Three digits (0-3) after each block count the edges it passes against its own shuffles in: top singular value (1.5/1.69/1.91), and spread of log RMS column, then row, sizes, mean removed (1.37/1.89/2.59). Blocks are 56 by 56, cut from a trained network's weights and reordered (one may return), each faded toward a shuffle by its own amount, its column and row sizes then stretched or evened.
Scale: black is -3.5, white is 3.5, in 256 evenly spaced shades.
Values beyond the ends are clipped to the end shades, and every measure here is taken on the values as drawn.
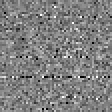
0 0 2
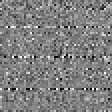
2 1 3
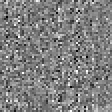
1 2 1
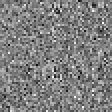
2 1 0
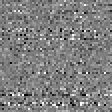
0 1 3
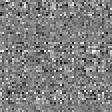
1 2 3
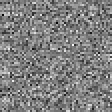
2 0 1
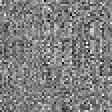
3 2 1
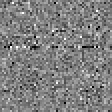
0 1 1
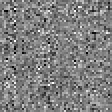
1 2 1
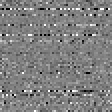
2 0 3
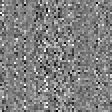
0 3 0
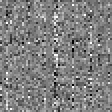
0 3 1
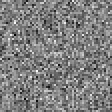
2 0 0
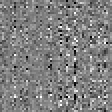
0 3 1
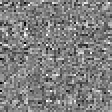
2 1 2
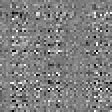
3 3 3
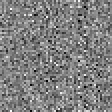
1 2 0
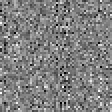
0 2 1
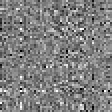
3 2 2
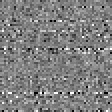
3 0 3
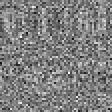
3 0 1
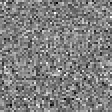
1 0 1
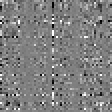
2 3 3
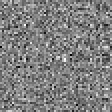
3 1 1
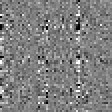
3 3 2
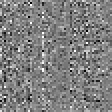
1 3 1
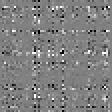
1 3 3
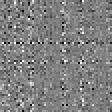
1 3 2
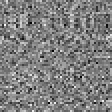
3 0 2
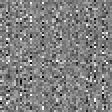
1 3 1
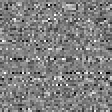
1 0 3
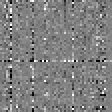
1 3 2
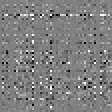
2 3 3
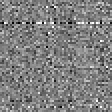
3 1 2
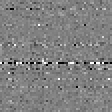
3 0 2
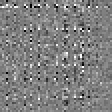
3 3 2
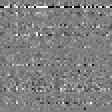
3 0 3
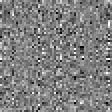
3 3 1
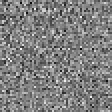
3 1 1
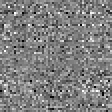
1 1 3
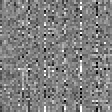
3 3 0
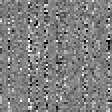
2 3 0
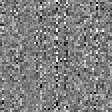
2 3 0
